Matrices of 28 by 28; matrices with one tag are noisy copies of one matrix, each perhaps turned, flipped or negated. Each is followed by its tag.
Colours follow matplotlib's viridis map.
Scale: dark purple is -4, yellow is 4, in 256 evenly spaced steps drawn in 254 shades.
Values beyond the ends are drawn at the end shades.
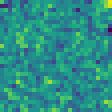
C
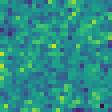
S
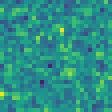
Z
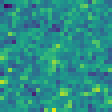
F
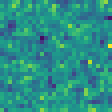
Z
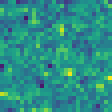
Z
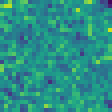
C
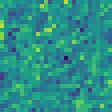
S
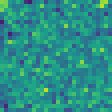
C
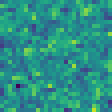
Z
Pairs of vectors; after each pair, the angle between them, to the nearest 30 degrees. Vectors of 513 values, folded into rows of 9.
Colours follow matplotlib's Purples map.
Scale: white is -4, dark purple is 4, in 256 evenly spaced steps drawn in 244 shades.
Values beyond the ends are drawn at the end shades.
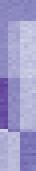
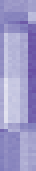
120 degrees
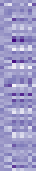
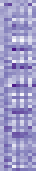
150 degrees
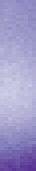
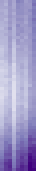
30 degrees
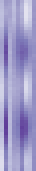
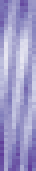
120 degrees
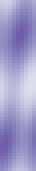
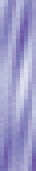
60 degrees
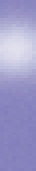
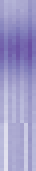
150 degrees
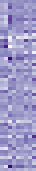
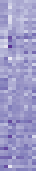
150 degrees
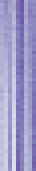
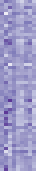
120 degrees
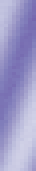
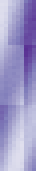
30 degrees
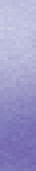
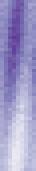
150 degrees
